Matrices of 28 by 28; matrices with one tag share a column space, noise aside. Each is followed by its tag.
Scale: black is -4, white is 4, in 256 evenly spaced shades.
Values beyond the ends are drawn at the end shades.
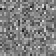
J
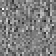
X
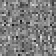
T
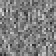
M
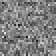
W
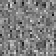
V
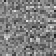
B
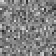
X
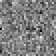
T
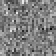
X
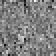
B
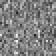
V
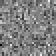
M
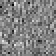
V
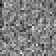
T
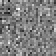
X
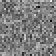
B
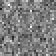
B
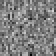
M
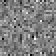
B
